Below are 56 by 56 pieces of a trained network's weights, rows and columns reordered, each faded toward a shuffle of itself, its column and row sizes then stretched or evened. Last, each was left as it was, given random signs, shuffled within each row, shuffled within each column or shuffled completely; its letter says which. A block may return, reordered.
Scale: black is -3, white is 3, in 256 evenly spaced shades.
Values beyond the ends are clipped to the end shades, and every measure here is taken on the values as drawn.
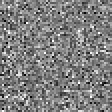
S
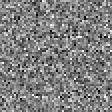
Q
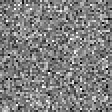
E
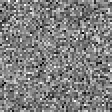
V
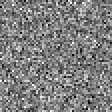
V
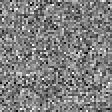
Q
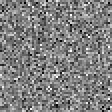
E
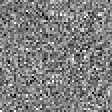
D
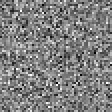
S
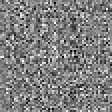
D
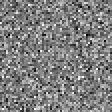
Q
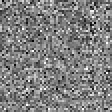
D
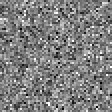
E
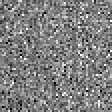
E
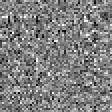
D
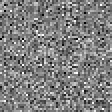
D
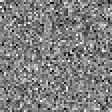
V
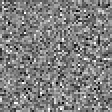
E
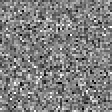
S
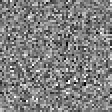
S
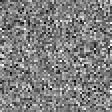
S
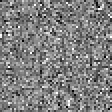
E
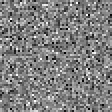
E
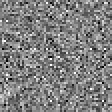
D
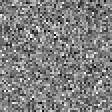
V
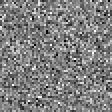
V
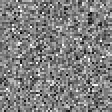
E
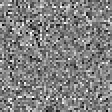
S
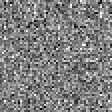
D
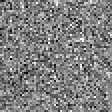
E
